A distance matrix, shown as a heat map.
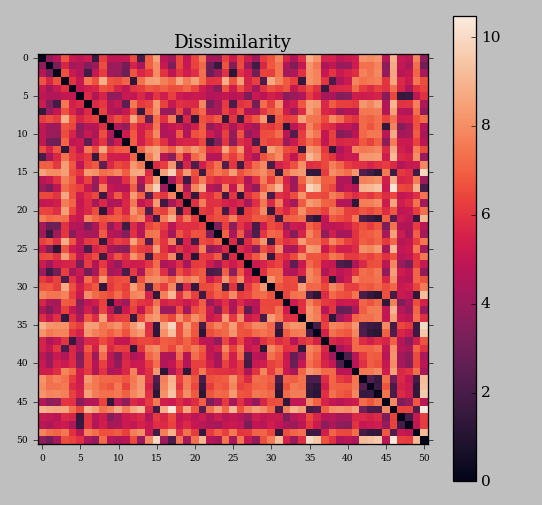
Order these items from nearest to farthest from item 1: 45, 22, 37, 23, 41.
23, 22, 45, 37, 41
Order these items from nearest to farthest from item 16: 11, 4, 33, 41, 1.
41, 33, 1, 11, 4
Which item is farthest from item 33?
46
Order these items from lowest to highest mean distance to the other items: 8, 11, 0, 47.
47, 11, 0, 8
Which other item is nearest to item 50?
17
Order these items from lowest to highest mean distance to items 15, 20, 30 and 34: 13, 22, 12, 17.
22, 12, 13, 17
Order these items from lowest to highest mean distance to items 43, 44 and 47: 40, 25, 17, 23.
40, 23, 25, 17
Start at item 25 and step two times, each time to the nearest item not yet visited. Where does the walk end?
6
